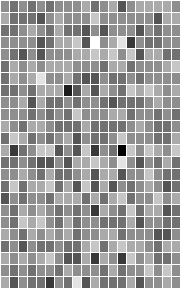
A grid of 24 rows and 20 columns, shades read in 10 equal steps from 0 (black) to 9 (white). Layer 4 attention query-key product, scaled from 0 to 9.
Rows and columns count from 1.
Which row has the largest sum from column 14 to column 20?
8
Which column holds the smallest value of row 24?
6
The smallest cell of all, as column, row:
14, 13
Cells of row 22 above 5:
8
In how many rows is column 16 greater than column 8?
7
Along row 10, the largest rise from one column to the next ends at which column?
9
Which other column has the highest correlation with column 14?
11
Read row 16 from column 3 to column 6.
4 6 6 7
